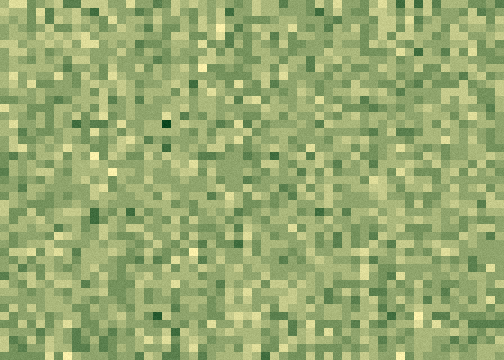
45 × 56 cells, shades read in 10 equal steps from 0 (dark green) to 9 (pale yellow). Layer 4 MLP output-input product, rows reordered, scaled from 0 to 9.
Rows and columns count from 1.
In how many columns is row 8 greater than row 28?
18
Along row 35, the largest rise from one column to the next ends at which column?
45
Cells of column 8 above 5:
21
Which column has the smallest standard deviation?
39
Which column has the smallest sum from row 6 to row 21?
28
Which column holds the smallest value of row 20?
31
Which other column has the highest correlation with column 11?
36
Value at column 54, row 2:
3
